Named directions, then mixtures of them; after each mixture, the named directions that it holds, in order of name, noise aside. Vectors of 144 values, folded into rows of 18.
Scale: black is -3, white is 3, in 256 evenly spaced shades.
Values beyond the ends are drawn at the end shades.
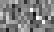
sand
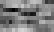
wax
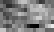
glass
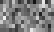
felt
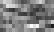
glass, wax.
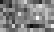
felt, glass.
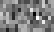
felt, sand.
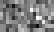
glass, sand.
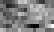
glass.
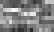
wax.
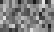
felt.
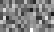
felt, sand.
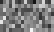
felt, sand.
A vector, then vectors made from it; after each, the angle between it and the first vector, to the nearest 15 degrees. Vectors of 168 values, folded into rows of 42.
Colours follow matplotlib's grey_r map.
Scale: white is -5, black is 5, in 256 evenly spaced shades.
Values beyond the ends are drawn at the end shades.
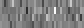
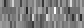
15 degrees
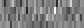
30 degrees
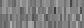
135 degrees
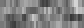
75 degrees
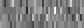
15 degrees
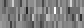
15 degrees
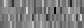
165 degrees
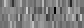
165 degrees
